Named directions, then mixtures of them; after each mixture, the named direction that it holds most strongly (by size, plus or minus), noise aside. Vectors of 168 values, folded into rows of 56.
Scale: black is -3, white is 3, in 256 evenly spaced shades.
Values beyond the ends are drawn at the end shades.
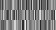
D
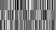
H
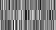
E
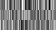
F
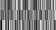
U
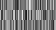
H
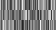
F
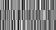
F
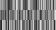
U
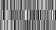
E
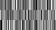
U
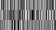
E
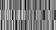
F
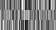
F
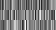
D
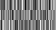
F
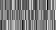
D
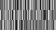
H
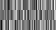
U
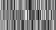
E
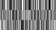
F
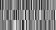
D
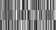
U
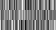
F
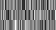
D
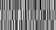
E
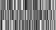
U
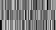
U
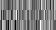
U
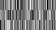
H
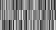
U
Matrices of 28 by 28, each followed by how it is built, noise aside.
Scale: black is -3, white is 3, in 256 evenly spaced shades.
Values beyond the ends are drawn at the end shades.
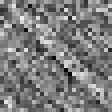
Toeplitz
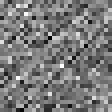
Hankel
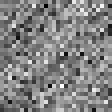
Hankel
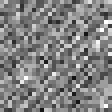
Hankel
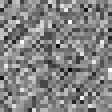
Hankel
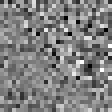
upper triangular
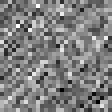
Hankel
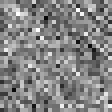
Toeplitz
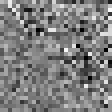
upper triangular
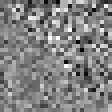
upper triangular
